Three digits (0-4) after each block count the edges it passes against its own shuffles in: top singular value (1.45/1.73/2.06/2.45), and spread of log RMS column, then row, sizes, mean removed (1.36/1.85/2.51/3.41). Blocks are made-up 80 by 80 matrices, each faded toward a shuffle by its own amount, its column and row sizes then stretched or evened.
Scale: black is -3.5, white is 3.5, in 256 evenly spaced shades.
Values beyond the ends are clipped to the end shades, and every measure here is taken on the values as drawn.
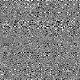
3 1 3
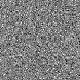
3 0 0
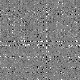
3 2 3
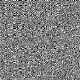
2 0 3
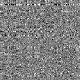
3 0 2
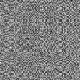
4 1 1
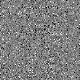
2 2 1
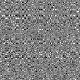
4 0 3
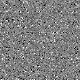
0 1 2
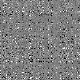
1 3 3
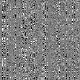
3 4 0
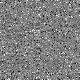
1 0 1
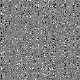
1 3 2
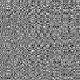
4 1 3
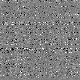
1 1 3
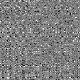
3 1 2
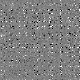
2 3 3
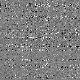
0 2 3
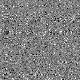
2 0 2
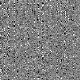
2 3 0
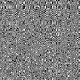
4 2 1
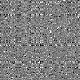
4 1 2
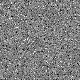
0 0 0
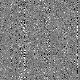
1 3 0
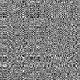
4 2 2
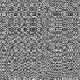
4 1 2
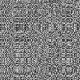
4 2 1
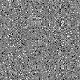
3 1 0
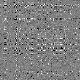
4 2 3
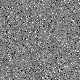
0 0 0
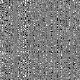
2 4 2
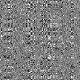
4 3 1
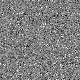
0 0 1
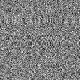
3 0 0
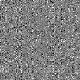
3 2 0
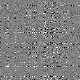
3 3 3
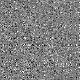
1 2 2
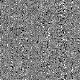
0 3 0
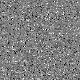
0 0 2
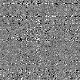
2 2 3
